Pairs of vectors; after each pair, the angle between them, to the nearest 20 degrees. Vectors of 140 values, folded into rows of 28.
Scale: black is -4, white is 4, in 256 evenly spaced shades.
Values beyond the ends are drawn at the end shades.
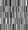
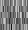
100 degrees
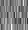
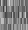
80 degrees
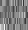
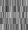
80 degrees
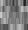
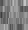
160 degrees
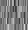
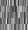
20 degrees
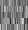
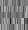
20 degrees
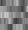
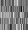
60 degrees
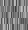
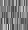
20 degrees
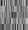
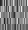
60 degrees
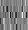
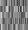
120 degrees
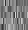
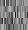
160 degrees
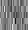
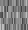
80 degrees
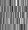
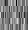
120 degrees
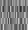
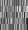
120 degrees
